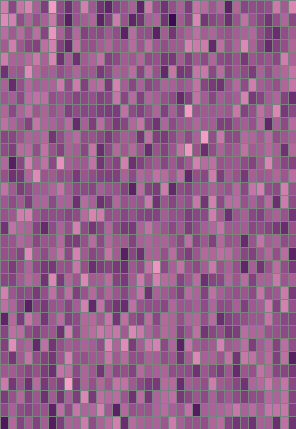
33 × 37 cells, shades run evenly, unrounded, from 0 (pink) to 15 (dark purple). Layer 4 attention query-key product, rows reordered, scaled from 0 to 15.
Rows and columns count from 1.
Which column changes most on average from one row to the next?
24
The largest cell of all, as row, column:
2, 22
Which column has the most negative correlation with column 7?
34
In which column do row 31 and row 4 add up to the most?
8
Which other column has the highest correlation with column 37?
7
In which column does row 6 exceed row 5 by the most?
1
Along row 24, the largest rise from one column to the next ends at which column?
12
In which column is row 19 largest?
31
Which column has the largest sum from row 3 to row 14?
14
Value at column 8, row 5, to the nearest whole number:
11
